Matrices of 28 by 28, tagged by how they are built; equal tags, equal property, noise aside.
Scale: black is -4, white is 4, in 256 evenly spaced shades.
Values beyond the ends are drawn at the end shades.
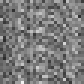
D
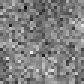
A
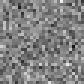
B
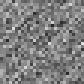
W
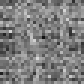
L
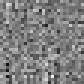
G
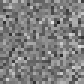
B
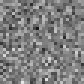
B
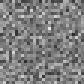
L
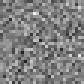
B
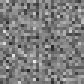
D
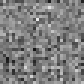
L
